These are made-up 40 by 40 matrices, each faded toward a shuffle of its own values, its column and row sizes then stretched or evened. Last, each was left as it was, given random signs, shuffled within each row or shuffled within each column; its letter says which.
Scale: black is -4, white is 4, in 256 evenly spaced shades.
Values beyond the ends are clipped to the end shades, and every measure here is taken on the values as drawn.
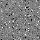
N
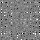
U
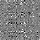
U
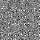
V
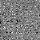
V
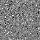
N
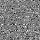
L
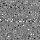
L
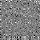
U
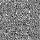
N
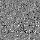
L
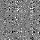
U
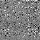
V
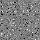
V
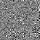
U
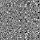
U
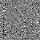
V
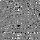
U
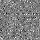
L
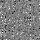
N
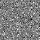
N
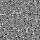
L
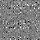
U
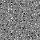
N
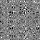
U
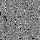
N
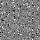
N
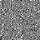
U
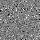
L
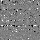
L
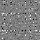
U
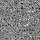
L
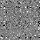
V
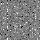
N
